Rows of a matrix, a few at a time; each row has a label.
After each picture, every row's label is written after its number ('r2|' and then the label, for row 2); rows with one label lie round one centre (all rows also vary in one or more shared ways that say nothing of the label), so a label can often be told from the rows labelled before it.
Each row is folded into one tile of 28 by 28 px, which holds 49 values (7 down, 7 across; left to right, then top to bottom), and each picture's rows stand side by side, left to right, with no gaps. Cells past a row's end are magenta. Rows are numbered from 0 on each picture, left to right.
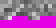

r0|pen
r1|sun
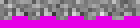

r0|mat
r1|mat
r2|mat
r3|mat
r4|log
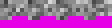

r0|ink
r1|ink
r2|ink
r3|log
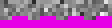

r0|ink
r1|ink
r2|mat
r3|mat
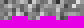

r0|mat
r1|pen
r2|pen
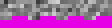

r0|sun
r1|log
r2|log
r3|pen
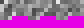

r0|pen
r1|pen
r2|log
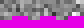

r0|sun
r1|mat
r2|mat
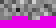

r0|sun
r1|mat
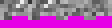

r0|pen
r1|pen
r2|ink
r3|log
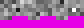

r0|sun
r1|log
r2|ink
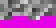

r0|log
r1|pen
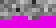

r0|sun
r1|ink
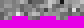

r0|mat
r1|sun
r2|ink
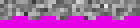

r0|mat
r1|sun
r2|ink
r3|sun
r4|pen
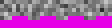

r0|sun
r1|pen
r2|ink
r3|sun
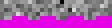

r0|mat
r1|log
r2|ink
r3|pen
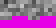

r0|sun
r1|ink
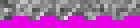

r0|ink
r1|pen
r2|pen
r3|sun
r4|pen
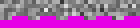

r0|pen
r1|ink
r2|mat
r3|sun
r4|sun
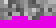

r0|log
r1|ink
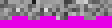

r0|ink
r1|ink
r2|log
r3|log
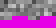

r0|sun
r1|mat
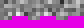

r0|mat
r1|mat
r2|sun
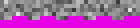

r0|mat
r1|mat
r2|sun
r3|sun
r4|ink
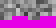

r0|mat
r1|log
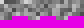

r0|log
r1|log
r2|pen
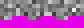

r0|mat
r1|mat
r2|ink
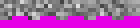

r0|mat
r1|sun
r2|sun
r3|mat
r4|ink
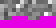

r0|pen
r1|mat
